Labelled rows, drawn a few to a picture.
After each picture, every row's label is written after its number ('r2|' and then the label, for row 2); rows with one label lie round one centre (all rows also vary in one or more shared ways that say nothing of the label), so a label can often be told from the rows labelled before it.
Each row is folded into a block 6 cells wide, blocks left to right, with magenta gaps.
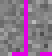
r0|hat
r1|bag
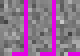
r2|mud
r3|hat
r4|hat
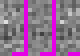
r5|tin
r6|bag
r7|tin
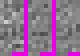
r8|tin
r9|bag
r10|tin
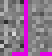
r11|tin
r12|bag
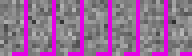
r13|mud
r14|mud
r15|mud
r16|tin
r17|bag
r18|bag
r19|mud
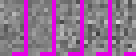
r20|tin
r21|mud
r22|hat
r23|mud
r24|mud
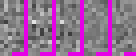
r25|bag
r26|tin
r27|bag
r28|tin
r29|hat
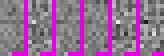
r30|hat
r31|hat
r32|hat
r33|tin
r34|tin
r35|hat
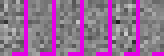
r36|bag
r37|hat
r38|mud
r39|tin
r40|hat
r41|tin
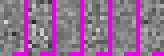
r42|bag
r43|tin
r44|tin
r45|bag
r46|mud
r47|hat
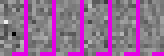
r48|bag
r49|mud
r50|bag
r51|tin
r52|mud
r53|mud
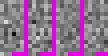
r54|bag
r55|bag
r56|hat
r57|bag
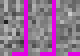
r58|bag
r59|mud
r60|tin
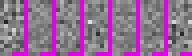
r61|bag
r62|tin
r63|tin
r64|bag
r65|bag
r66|hat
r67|mud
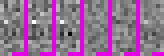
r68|hat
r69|tin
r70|bag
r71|hat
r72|hat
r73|bag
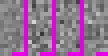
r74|bag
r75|hat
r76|tin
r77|tin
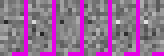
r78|hat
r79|bag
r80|mud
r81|bag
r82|bag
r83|tin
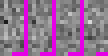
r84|mud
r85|mud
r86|tin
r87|tin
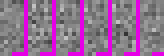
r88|tin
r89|bag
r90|bag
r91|hat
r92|bag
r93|bag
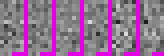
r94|mud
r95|mud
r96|bag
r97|bag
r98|tin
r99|mud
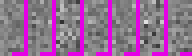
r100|hat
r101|mud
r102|tin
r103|bag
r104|hat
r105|mud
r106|hat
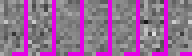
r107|bag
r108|hat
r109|tin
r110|hat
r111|hat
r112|hat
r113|mud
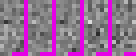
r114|hat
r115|bag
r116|hat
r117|hat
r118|mud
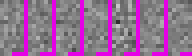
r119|hat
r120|bag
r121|hat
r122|tin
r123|bag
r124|mud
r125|tin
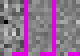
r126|mud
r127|bag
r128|mud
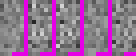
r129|mud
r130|mud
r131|tin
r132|mud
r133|tin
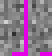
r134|bag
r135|hat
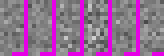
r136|bag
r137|mud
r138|bag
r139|bag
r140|bag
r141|hat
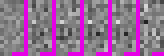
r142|tin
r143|hat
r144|tin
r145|bag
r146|bag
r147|tin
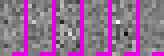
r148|mud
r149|tin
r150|tin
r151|bag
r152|bag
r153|mud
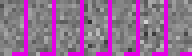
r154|mud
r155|hat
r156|hat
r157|mud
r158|hat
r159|bag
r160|bag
